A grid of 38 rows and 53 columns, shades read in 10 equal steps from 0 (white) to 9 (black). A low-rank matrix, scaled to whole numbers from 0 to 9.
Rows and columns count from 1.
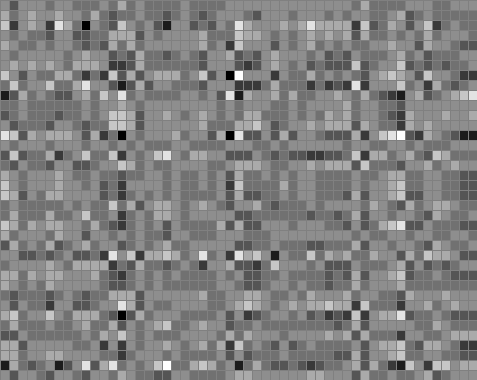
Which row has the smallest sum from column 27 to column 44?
3
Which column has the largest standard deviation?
14
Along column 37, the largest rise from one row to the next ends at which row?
32
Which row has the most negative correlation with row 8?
10
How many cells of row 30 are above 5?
5
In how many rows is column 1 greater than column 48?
13
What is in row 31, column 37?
2
